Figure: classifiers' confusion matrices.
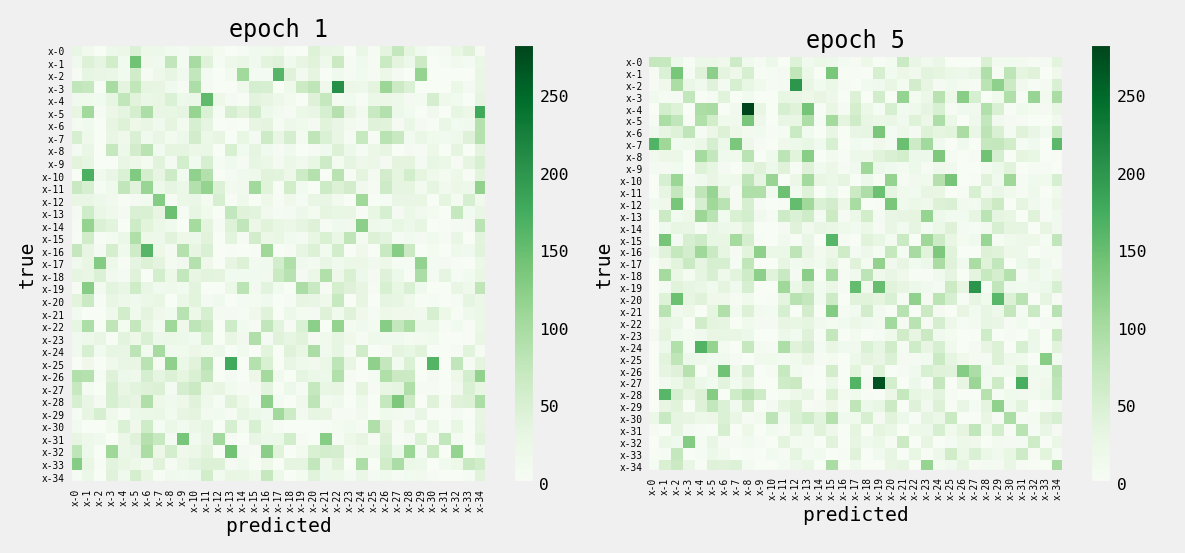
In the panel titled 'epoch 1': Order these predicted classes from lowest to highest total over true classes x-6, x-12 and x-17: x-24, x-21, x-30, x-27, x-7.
x-30, x-27, x-21, x-24, x-7
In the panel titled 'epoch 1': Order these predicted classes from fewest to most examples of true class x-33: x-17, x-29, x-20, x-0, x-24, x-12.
x-17, x-29, x-12, x-20, x-24, x-0
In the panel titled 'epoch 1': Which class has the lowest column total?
x-31
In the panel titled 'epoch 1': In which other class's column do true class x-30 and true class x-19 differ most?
x-1
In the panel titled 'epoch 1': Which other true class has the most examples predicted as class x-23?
x-15
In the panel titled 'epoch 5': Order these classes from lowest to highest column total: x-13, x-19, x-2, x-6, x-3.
x-3, x-6, x-19, x-13, x-2
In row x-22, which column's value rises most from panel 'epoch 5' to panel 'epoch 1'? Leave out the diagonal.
x-26
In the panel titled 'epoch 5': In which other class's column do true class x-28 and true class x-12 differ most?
x-1
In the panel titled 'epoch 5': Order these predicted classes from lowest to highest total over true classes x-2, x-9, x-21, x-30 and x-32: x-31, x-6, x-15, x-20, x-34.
x-31, x-20, x-6, x-34, x-15
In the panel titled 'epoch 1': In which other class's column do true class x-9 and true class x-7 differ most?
x-26
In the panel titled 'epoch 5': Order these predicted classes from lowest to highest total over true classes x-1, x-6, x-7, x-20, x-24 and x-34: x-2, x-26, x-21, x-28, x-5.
x-26, x-21, x-28, x-5, x-2
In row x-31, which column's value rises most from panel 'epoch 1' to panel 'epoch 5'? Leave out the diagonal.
x-27
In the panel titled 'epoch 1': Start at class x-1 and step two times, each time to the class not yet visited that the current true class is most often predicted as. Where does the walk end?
x-34
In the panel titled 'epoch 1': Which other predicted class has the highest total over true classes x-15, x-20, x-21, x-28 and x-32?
x-16
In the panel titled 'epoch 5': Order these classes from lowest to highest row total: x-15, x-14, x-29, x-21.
x-14, x-29, x-21, x-15
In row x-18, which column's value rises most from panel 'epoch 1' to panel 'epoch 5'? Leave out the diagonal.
x-13
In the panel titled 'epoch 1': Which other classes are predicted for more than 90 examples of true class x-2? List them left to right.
x-14, x-17, x-29
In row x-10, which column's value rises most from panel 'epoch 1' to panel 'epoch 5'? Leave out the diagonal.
x-25
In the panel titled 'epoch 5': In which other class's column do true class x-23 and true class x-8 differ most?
x-24
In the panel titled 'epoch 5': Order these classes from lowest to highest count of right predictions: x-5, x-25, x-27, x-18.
x-25, x-5, x-18, x-27
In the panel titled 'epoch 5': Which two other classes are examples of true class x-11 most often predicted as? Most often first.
x-19, x-5
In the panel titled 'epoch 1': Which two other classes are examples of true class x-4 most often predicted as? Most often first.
x-11, x-21
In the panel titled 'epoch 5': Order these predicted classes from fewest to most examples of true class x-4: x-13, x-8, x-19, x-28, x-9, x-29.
x-19, x-9, x-29, x-28, x-13, x-8
